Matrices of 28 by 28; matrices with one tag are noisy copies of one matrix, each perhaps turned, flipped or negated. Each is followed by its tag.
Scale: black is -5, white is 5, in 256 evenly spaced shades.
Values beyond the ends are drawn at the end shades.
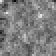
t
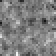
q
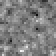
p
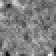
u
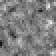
p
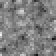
q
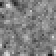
u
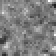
u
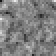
t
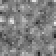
q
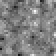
q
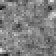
u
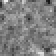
u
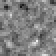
p
